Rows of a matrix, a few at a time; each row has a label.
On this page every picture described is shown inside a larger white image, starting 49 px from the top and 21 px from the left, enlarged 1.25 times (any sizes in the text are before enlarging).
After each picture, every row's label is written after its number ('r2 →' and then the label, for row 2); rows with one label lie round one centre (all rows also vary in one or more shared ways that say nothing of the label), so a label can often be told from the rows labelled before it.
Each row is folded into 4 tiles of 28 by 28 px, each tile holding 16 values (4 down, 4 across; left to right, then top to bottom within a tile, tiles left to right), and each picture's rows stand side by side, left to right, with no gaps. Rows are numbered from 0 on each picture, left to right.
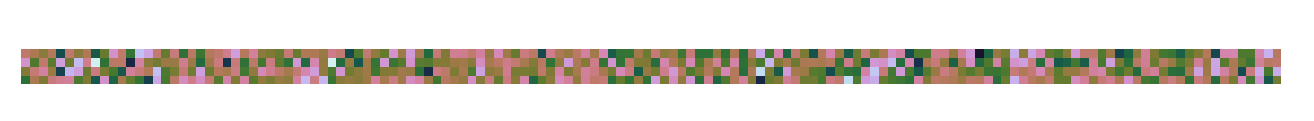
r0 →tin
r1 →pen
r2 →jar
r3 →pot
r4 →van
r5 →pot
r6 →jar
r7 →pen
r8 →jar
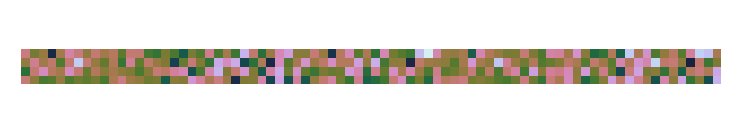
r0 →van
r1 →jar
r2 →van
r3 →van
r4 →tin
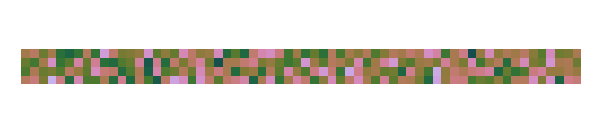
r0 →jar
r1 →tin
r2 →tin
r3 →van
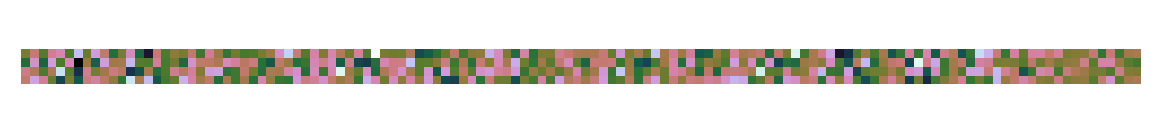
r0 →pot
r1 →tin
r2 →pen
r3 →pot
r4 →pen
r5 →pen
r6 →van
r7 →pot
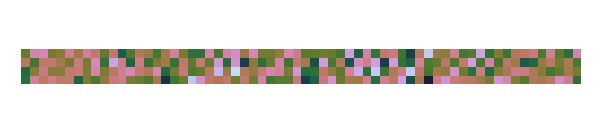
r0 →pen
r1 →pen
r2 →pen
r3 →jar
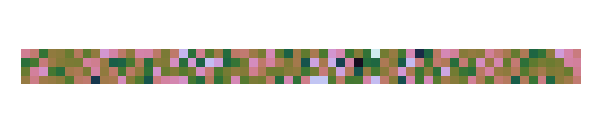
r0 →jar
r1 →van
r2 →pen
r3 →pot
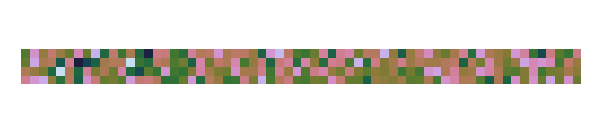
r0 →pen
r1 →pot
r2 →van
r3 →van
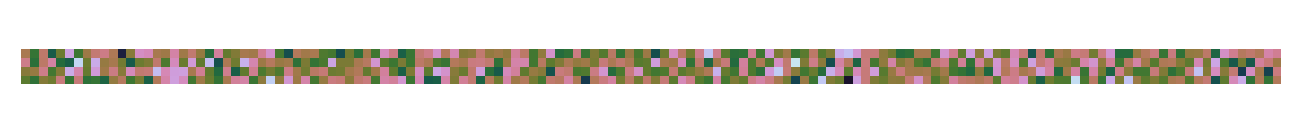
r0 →van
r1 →tin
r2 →jar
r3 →pot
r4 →tin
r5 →tin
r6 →jar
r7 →van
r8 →jar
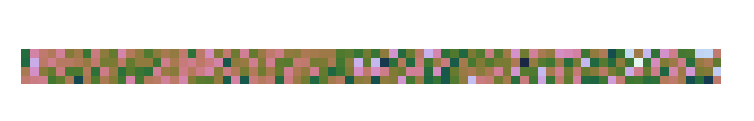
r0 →tin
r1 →van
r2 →jar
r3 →pen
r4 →van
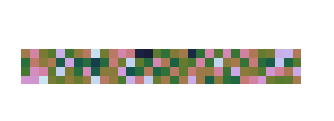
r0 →pen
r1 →van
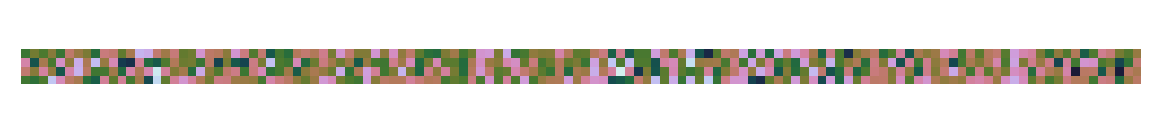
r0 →tin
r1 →pen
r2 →pen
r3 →pot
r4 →van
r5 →van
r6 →jar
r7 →tin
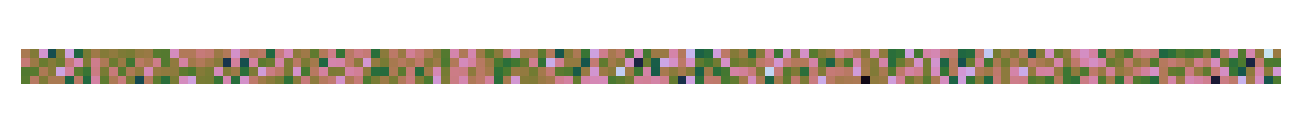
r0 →van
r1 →pen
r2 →tin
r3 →pen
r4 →tin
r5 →van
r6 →pen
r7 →van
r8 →jar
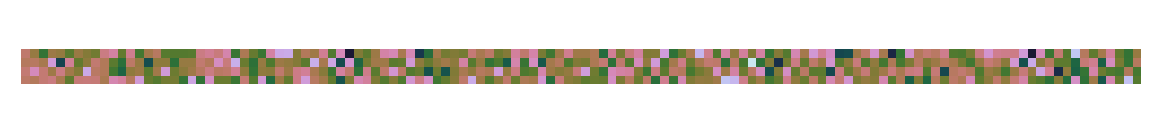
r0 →jar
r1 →pot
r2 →jar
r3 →pen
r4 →pot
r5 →jar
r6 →van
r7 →van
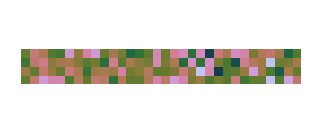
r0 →pen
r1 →van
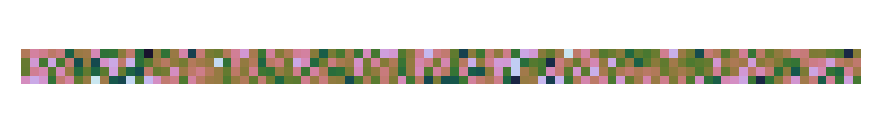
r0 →tin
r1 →van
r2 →jar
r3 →jar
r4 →jar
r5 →van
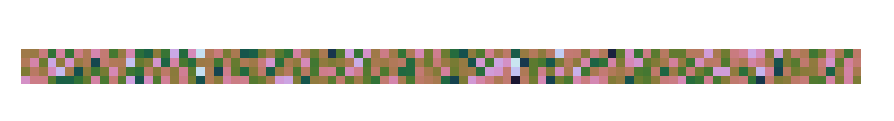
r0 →van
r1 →pot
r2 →van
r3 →pot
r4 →van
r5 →pot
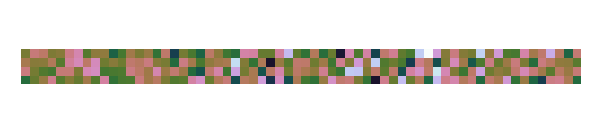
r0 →pot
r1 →jar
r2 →tin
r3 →pot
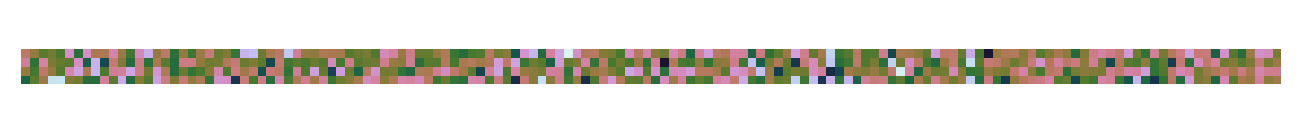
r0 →pen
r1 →jar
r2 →jar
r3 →jar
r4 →pen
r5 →van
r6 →van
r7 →tin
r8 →pot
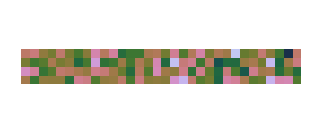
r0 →jar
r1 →pen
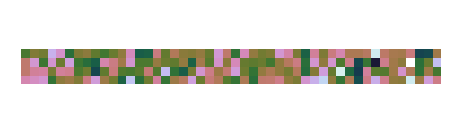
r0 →tin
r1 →pot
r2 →pen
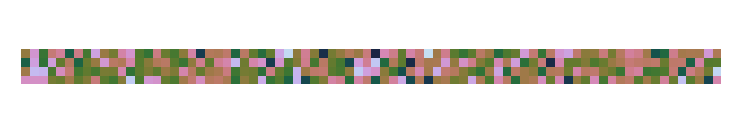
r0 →tin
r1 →tin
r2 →jar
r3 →jar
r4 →tin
